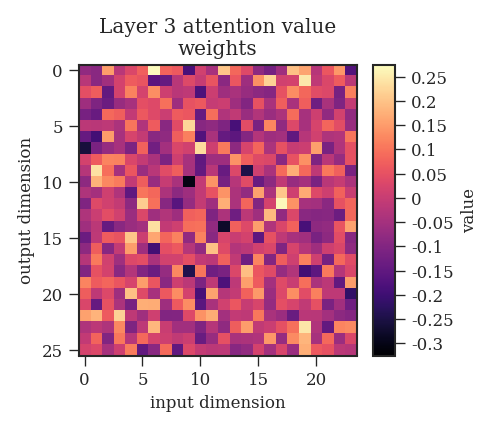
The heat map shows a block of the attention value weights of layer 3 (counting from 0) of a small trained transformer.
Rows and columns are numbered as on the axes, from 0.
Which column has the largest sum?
19
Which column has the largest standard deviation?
6
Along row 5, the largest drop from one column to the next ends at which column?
10
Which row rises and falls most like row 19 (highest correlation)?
8
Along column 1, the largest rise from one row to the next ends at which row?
22
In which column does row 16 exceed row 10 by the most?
9
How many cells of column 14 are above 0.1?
3
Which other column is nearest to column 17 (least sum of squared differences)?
5
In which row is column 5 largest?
12
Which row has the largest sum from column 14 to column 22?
1
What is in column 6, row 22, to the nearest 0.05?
0
